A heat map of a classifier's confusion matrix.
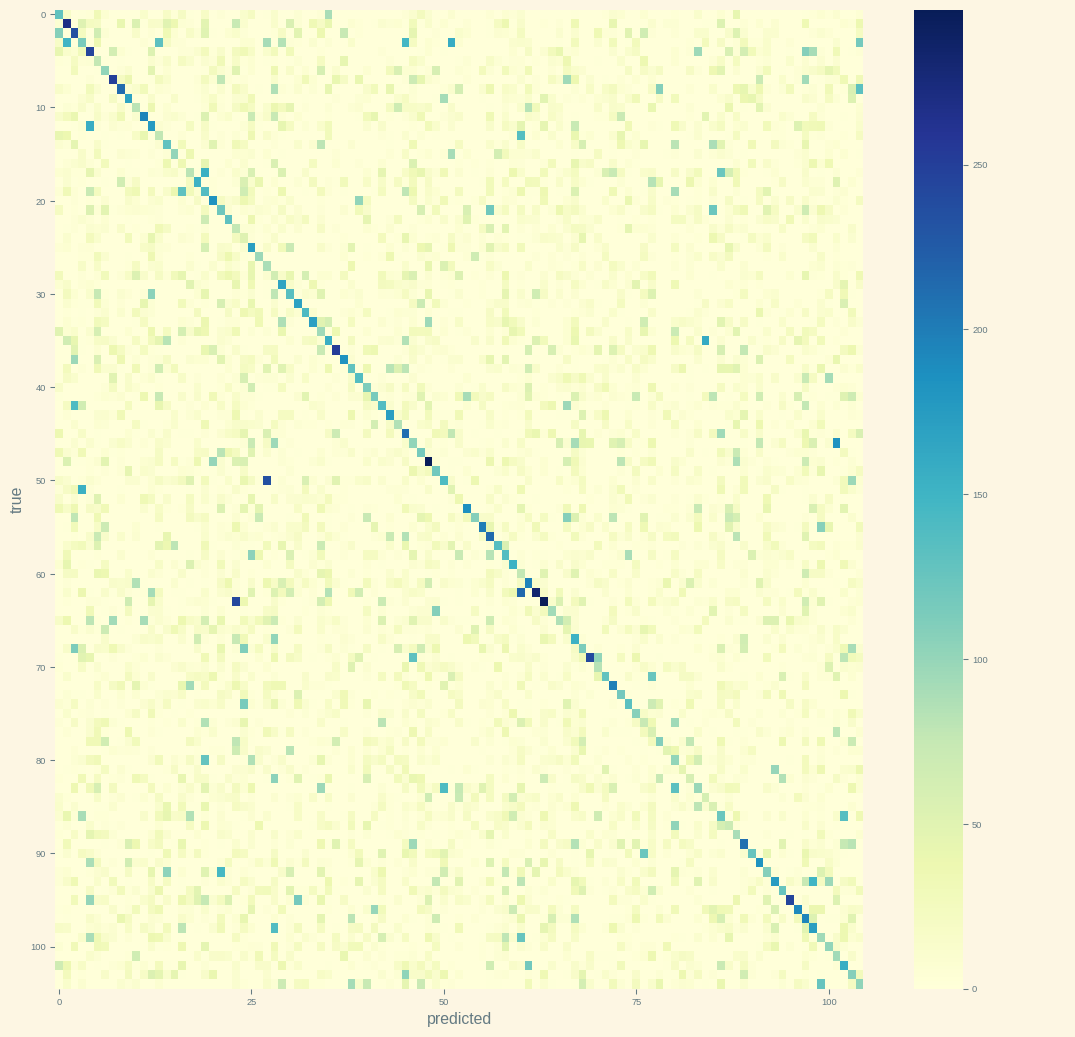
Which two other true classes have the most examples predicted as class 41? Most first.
96, 44
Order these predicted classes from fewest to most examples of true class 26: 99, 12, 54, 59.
59, 99, 12, 54
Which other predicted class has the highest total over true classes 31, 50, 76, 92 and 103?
27
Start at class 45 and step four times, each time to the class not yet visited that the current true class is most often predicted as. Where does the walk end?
10
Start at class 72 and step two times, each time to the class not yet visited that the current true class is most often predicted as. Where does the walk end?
19
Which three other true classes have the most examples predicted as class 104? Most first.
8, 3, 45
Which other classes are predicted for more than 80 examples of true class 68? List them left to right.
2, 24, 103
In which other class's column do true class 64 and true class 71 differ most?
77
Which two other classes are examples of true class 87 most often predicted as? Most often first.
80, 86
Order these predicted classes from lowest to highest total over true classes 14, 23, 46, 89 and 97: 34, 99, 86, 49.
99, 49, 86, 34
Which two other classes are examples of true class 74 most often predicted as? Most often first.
24, 77
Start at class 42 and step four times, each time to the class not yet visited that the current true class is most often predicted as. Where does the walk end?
84
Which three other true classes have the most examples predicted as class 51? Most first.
3, 15, 45
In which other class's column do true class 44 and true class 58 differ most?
25
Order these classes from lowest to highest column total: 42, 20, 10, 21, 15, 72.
15, 20, 10, 42, 72, 21
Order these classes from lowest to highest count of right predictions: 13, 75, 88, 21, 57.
13, 88, 75, 21, 57
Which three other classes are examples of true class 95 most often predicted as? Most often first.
31, 4, 19
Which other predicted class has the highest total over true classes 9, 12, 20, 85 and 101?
4
